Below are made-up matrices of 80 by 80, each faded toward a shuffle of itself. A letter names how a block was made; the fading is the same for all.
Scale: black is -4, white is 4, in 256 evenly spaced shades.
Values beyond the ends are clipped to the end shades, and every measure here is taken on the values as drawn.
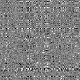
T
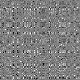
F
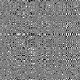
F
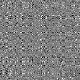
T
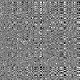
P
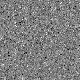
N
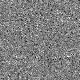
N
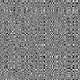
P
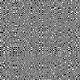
F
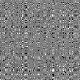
F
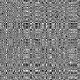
P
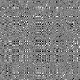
F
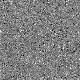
N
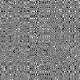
F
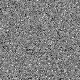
N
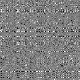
T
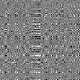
F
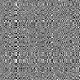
P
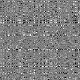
T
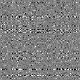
T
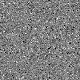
N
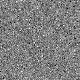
N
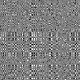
P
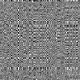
P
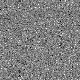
N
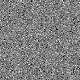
N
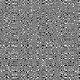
F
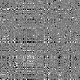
F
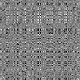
P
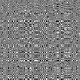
P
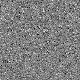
N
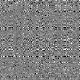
T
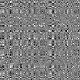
P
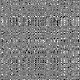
F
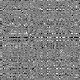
T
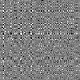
P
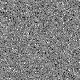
N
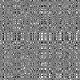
P
